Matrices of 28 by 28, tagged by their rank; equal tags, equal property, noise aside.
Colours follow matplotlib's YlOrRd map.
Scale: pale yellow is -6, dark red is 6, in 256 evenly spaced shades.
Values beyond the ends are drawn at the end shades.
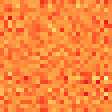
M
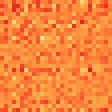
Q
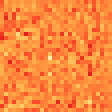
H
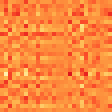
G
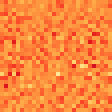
M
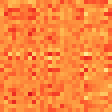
G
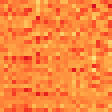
M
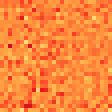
H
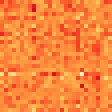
M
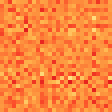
Q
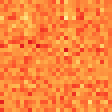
H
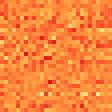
M
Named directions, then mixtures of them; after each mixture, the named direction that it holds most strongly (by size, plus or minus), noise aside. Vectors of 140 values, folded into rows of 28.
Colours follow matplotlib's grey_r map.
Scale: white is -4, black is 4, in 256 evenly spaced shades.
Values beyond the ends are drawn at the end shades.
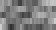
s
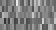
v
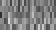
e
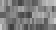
s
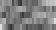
s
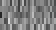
e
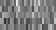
v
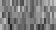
e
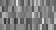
v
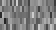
e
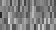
e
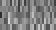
e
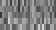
e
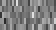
v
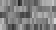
s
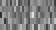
e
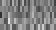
e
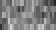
s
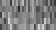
e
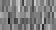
e
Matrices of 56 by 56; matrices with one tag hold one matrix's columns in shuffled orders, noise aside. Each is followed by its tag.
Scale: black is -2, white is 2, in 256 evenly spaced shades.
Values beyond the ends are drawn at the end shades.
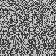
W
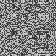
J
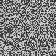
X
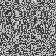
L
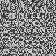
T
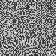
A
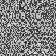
T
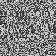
L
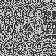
L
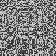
W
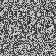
L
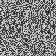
L
